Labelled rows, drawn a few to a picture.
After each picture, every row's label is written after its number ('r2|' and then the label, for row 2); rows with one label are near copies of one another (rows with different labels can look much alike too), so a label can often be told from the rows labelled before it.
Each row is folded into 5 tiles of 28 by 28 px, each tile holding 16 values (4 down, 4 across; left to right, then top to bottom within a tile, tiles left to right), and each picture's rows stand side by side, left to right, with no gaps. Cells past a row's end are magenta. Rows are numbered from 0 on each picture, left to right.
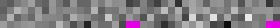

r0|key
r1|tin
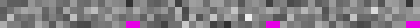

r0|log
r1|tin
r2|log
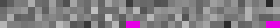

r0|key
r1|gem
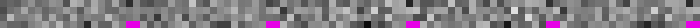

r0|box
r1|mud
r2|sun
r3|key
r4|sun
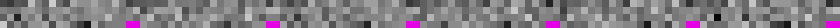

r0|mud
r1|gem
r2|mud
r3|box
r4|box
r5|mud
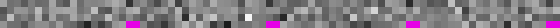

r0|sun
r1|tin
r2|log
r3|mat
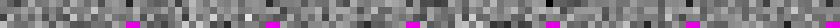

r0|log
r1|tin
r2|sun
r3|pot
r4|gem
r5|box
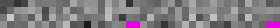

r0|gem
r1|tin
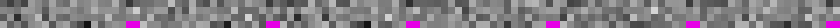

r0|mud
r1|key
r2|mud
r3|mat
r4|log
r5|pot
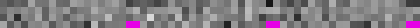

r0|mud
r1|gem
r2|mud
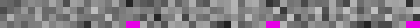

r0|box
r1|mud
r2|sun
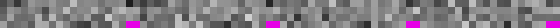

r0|pot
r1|pot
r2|mud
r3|mat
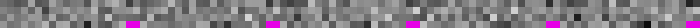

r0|mat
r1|key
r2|mud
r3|log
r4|mud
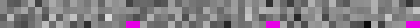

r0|tin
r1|gem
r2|mud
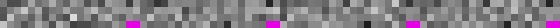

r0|log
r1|gem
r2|box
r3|box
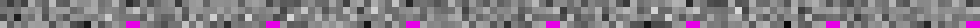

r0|mud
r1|tin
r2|box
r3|mat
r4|sun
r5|mat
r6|mud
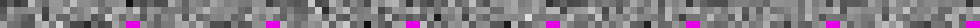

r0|pot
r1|pot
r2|mat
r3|mud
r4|gem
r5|gem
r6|pot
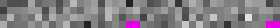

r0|gem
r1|tin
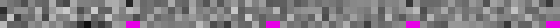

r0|sun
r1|key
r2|gem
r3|box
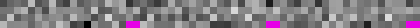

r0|key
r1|log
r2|tin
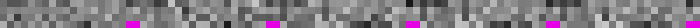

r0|mud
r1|mat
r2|pot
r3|pot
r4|pot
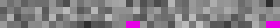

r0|sun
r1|pot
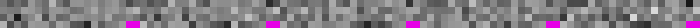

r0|mud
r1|mud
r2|sun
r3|mat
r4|log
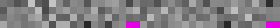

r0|mat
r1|box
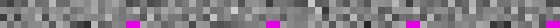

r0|mud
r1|log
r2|mat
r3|key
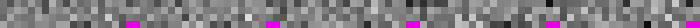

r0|key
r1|tin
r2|box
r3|pot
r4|box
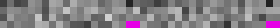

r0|pot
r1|gem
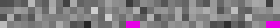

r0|key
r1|sun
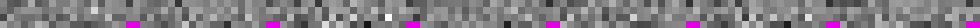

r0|log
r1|tin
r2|tin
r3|box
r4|log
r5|tin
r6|pot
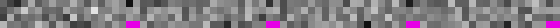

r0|log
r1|gem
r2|box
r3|mat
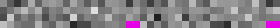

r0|log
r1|mud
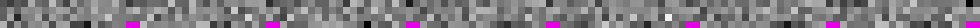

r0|mud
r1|key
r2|box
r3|sun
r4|tin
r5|sun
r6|pot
